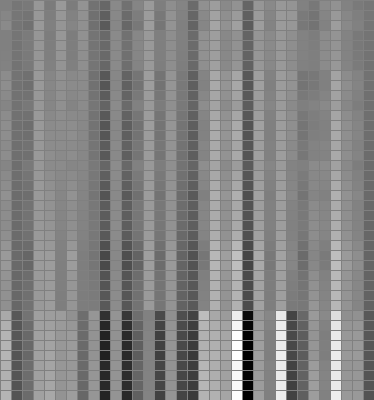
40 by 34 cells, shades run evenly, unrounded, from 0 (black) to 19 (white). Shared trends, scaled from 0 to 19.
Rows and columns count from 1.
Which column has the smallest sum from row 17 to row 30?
23
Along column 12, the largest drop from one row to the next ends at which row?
32
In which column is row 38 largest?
22
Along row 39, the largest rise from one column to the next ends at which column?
24
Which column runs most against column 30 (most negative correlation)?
16
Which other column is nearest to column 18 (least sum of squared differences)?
12
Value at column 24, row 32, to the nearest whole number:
11
